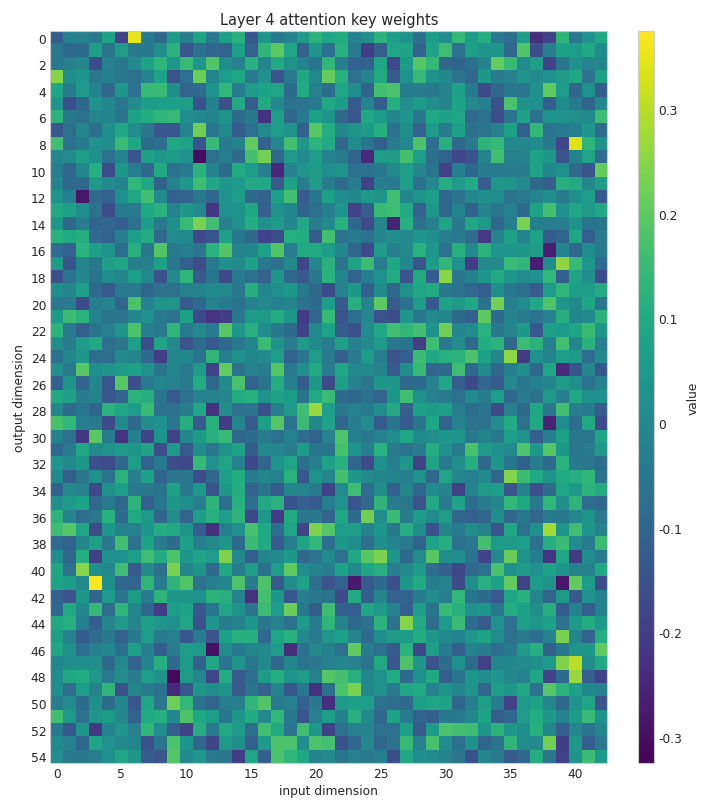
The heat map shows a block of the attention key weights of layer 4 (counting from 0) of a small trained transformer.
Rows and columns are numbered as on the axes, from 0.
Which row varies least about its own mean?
19
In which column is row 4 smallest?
33
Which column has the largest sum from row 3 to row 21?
21
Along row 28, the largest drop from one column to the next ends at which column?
12
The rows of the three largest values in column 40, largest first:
8, 47, 48
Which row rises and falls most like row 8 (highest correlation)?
54
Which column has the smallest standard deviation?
4
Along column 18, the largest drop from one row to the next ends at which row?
46
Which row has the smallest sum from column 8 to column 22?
49
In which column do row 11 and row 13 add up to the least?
24
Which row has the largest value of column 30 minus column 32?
17
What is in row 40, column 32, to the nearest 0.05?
-0.1
